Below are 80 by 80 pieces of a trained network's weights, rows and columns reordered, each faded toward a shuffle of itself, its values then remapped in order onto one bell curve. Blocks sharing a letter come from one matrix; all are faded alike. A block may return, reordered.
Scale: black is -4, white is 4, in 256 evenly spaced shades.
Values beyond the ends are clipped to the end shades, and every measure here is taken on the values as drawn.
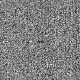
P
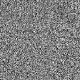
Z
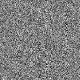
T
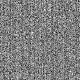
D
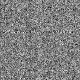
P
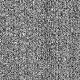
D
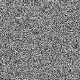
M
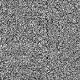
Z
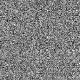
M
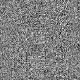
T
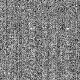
D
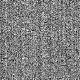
D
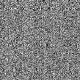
P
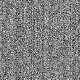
D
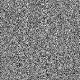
M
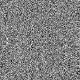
T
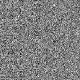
Z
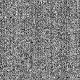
D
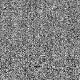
P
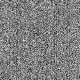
P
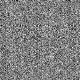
P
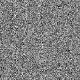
T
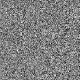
T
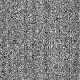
D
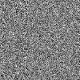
T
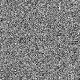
Z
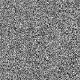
T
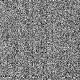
P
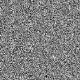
T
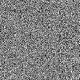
T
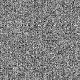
P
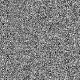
T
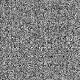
P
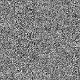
T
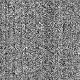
D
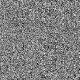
Z
